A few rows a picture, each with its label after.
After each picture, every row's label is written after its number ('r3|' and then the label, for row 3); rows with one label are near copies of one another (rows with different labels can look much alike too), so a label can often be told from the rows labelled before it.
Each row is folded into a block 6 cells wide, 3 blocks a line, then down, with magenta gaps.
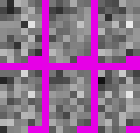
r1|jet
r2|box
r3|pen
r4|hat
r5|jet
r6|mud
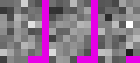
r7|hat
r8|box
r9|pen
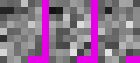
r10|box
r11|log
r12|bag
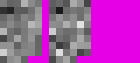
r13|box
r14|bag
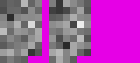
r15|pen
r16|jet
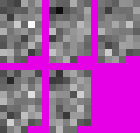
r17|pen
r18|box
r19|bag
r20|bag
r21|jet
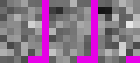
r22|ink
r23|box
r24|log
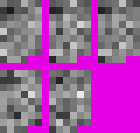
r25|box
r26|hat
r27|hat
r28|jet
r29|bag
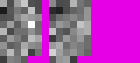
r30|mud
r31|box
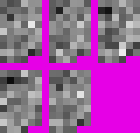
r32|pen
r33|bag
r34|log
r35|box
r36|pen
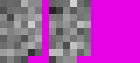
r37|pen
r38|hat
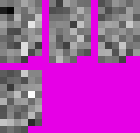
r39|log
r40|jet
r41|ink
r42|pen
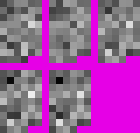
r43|ink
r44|jet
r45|bag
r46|bag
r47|bag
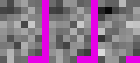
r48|jet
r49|jet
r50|box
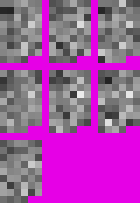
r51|log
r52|ink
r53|hat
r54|mud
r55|jet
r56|bag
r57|ink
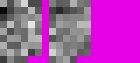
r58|mud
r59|box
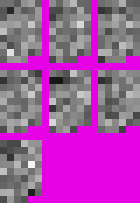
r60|bag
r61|mud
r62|hat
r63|mud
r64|box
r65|log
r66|pen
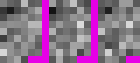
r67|box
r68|mud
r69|bag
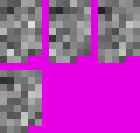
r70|bag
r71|box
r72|log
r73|log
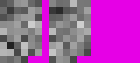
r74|ink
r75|box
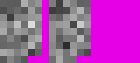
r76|pen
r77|jet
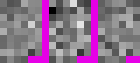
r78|pen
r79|mud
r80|ink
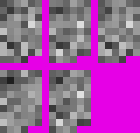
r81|ink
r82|bag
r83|ink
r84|box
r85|bag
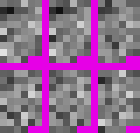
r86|box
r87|box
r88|jet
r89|ink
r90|ink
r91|hat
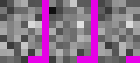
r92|ink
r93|mud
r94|ink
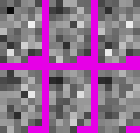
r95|bag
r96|jet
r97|bag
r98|jet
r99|log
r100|log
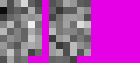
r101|mud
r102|ink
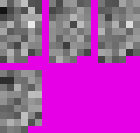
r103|mud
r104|jet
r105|pen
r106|log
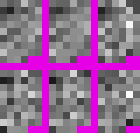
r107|box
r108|box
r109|mud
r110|hat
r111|hat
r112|pen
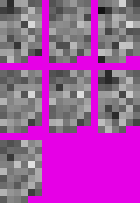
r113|jet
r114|ink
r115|hat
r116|pen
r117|pen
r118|jet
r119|pen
